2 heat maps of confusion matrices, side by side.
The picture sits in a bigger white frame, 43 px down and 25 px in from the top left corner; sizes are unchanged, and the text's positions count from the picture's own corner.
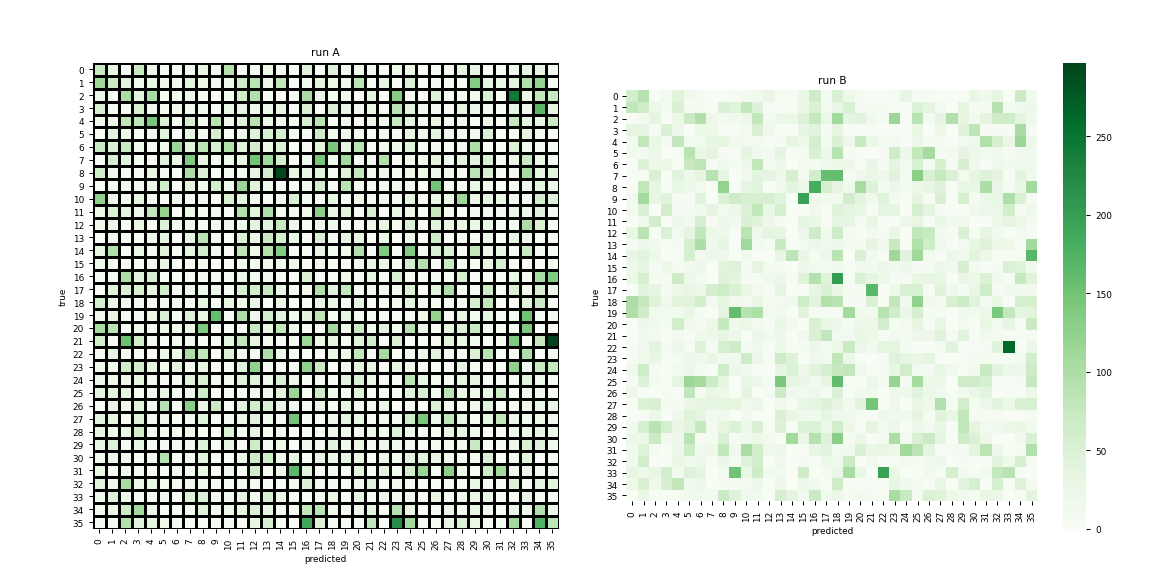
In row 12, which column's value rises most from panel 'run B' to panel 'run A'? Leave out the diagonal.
33
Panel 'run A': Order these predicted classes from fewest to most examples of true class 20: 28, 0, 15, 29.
15, 28, 29, 0
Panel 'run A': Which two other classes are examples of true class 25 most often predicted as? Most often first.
15, 27
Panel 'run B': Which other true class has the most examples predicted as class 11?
19
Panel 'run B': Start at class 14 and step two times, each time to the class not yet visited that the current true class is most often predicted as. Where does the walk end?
23
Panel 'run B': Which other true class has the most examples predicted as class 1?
9
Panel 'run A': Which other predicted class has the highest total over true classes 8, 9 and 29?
14
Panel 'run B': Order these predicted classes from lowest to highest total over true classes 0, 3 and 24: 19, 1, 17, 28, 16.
28, 17, 19, 16, 1
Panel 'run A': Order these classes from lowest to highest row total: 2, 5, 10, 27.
5, 10, 27, 2
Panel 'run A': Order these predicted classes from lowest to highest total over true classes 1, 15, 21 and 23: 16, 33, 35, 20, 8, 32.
8, 33, 20, 16, 32, 35
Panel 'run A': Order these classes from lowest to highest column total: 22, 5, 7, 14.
22, 5, 7, 14
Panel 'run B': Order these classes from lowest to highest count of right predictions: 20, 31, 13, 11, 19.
20, 11, 13, 31, 19
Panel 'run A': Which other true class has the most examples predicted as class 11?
9
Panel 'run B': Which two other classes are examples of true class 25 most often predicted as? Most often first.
18, 13
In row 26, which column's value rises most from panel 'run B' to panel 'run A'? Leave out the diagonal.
7
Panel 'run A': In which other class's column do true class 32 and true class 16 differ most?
35
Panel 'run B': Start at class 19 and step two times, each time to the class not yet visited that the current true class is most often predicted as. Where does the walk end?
15
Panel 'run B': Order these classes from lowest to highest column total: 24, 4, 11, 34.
24, 4, 34, 11
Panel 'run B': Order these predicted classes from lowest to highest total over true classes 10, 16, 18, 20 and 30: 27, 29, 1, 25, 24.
24, 27, 29, 1, 25
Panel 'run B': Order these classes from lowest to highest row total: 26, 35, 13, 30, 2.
26, 35, 13, 30, 2
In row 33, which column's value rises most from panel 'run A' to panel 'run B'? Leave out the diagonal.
22
